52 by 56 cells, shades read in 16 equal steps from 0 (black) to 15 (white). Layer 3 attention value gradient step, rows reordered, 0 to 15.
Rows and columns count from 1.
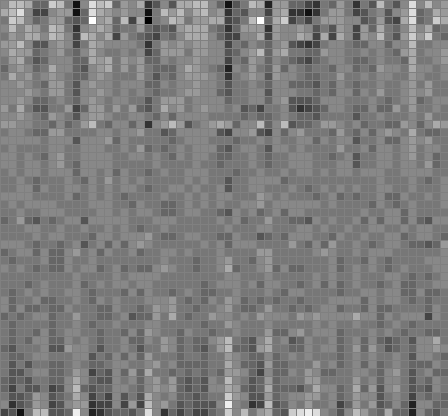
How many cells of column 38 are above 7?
17
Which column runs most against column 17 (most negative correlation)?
33
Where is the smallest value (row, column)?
3, 19
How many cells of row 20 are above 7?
25
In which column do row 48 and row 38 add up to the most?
29
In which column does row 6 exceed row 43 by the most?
52
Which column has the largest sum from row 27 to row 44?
34
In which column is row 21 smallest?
45
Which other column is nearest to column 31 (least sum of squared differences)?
46
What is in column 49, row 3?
5
